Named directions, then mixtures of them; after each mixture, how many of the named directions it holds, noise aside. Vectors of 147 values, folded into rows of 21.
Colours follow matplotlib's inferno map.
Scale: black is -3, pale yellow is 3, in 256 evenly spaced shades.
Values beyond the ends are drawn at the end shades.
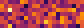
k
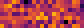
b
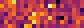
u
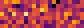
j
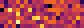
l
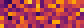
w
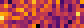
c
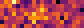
three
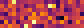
two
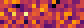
one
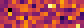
four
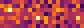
four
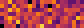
two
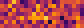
three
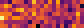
two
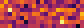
two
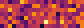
one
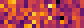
one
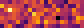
four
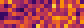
one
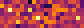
three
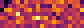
two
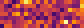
one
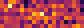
two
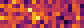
four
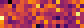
three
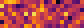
two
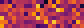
four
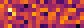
two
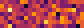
one
